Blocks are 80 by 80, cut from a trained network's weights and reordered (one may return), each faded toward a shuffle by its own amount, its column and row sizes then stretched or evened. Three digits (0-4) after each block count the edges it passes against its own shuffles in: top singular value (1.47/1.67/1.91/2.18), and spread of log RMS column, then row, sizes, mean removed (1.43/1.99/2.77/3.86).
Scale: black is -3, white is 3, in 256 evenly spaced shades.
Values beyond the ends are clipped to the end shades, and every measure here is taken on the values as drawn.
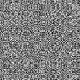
4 0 1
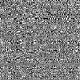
3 0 3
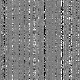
4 4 0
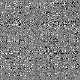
0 2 3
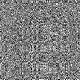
3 1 0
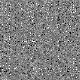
0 2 1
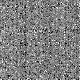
0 0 1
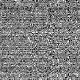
3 1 0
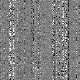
2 4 0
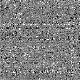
1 1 2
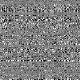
3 1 4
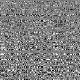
3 0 4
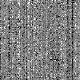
3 2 1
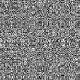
4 1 1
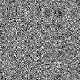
3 1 0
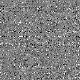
0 2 2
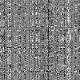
3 3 2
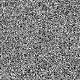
1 0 1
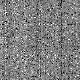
1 1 1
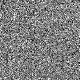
0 1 0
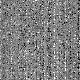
2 2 0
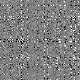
1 3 3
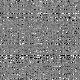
1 1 3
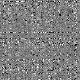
1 2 3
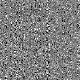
1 3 0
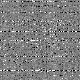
2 0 3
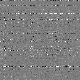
1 1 3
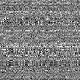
4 0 3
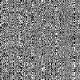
3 3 0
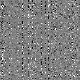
0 3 2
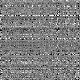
3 1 3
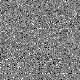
0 0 2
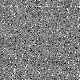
0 1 0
